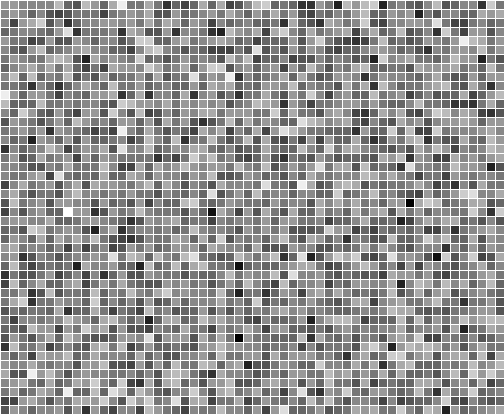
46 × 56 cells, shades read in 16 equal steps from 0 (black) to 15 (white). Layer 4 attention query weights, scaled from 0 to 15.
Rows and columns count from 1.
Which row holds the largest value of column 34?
21
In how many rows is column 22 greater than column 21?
25
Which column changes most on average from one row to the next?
49
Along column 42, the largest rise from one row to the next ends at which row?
11
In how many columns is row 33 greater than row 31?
32
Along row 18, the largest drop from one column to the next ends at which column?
46
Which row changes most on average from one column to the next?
29
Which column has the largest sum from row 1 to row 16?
16
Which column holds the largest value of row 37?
10
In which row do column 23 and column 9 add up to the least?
4
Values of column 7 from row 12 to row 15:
7 9 9 9
